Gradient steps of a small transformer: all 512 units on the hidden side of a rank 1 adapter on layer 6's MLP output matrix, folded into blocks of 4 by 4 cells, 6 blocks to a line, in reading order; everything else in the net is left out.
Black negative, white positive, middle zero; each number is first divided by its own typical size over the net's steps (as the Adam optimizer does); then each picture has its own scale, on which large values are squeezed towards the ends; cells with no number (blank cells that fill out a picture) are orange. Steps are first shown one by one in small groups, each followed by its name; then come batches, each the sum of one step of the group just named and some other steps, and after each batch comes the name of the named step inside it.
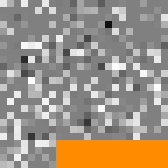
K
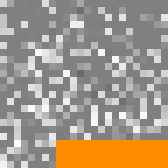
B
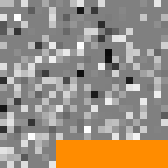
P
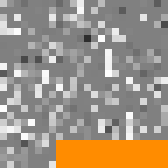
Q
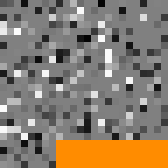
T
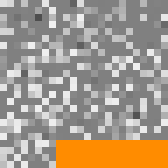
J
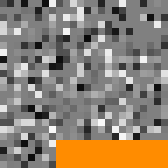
T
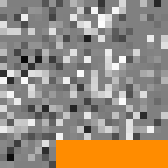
T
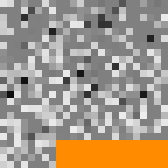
B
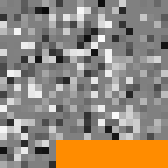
T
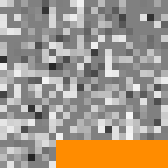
Q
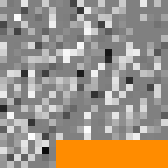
P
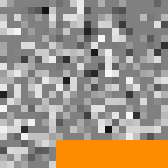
Q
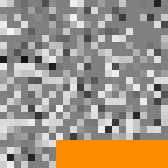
Q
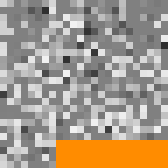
B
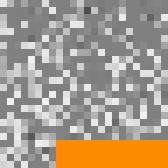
B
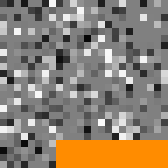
T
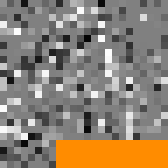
T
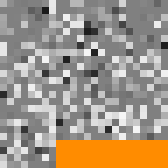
B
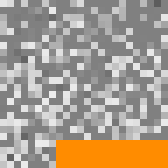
J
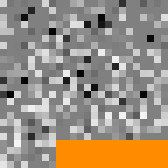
B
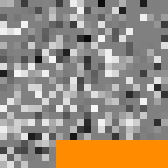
T
